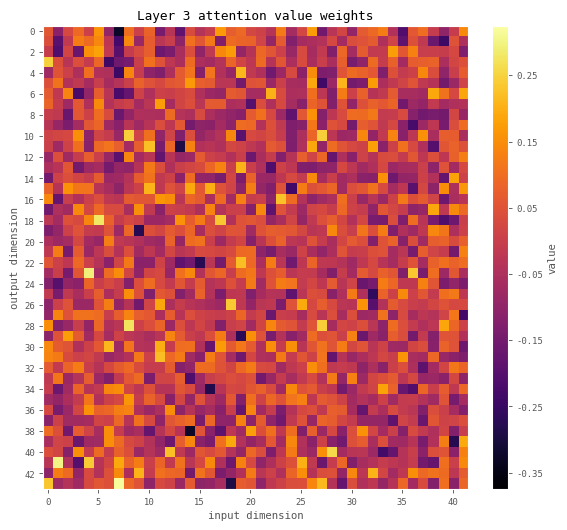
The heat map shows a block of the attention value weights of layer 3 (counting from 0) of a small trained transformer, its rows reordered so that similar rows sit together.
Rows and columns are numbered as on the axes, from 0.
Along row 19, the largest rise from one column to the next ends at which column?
10
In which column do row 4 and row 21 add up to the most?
19
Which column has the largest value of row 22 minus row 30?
41
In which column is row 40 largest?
28
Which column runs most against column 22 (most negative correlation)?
16
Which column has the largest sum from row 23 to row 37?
8
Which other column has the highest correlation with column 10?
14
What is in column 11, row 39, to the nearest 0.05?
-0.1
